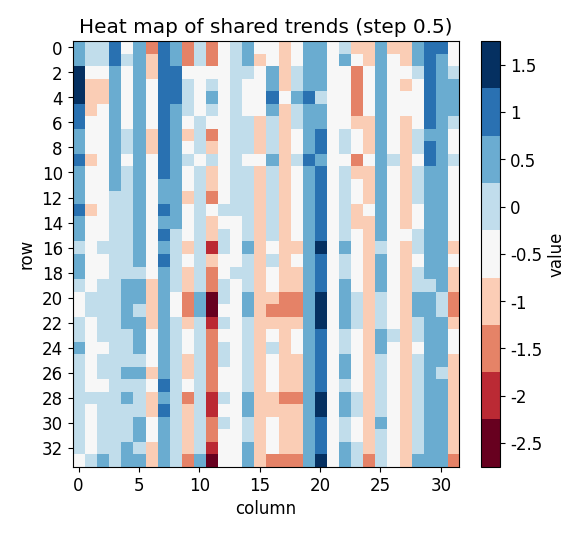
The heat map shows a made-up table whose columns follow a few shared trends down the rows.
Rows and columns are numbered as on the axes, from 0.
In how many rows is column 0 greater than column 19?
6
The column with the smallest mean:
11
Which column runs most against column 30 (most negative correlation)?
4
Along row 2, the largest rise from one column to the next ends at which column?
7
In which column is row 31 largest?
20
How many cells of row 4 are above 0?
13
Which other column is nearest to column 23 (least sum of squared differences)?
1
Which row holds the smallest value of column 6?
0
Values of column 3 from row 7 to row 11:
0.5 0.5 0.5 0.5 0.5
